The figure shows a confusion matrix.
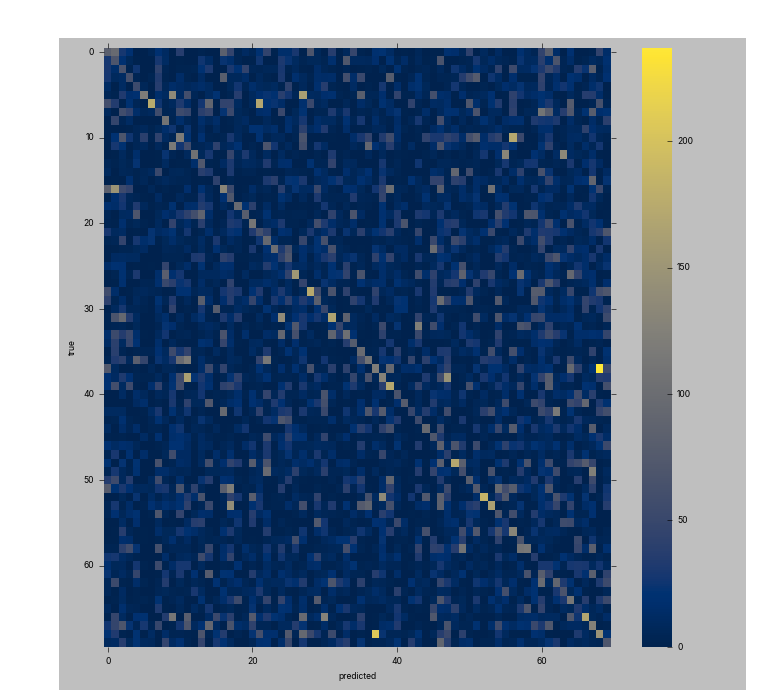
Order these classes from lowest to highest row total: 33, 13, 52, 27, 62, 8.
13, 8, 27, 62, 33, 52
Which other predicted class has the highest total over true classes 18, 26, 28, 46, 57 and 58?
49
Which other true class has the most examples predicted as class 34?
19
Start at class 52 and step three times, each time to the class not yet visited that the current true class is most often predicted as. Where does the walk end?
9
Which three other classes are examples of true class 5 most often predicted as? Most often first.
27, 9, 35
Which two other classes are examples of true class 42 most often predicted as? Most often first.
62, 16
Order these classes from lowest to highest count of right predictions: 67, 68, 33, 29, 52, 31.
29, 33, 67, 68, 31, 52
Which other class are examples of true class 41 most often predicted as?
66
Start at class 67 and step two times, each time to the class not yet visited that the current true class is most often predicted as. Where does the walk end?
48
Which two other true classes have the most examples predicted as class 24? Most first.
31, 33
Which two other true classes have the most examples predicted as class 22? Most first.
36, 49
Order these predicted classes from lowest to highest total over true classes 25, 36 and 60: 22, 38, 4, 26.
26, 38, 4, 22
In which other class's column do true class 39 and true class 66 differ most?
30
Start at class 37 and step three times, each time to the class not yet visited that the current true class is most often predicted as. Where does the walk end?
61
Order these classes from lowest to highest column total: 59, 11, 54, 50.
50, 59, 11, 54
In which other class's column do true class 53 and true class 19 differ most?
17
